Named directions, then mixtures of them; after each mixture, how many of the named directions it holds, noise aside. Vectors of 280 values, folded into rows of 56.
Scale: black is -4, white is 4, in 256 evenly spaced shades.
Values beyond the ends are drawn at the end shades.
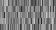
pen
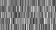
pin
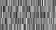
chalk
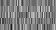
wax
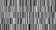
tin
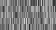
four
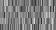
one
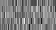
four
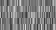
two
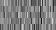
two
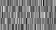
one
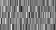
four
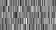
three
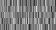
one
